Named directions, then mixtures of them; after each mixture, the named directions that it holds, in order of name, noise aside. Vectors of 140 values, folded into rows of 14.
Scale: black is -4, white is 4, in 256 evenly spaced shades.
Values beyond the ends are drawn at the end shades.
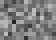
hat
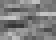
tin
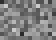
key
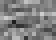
hat, tin.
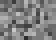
hat, key, tin.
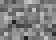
hat, tin.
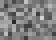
hat.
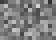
key.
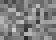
hat, key.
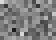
key.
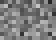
key.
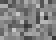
hat, key, tin.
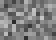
hat.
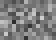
hat.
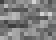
key, tin.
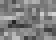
hat, tin.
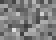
hat, key, tin.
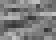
tin.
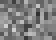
hat, key.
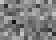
hat, key, tin.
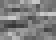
tin.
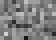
hat, tin.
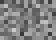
key.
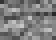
key, tin.
